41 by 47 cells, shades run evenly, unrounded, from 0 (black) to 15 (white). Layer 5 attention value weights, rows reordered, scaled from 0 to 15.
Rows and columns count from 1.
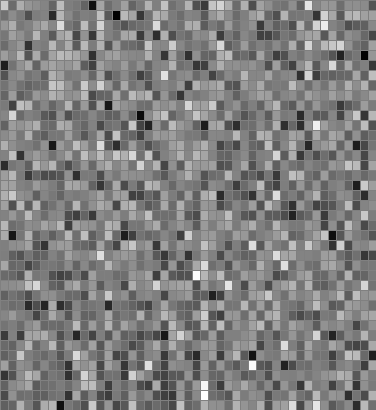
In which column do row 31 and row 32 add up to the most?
26
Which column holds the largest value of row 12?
2
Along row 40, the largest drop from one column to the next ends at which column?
27
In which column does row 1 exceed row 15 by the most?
39
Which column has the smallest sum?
18
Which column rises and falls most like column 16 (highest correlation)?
13
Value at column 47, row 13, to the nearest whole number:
5
